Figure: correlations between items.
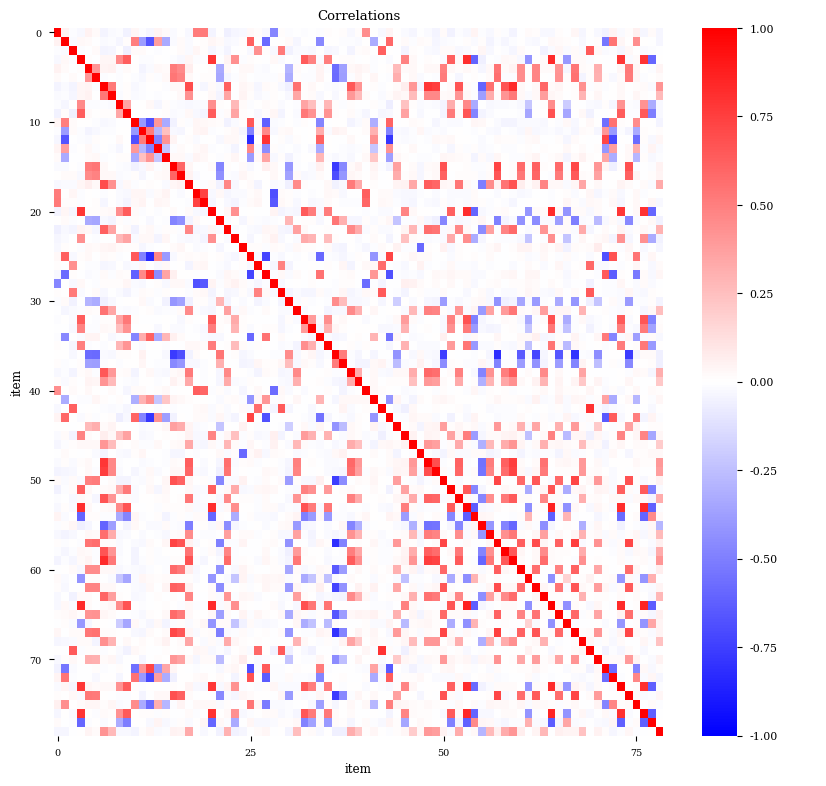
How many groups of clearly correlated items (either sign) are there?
7
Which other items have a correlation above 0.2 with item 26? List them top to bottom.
2, 29, 42, 69
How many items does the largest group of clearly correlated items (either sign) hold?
18
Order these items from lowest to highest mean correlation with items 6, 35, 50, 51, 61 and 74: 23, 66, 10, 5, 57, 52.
66, 10, 23, 52, 5, 57
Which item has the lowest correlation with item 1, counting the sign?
12
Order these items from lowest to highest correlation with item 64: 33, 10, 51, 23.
10, 23, 33, 51
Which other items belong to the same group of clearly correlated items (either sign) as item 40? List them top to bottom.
0, 18, 19, 28
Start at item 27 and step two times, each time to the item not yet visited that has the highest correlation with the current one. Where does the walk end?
71
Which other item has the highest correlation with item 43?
25
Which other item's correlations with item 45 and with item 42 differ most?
69
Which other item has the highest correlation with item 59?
6
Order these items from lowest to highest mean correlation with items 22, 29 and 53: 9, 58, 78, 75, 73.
75, 78, 58, 9, 73
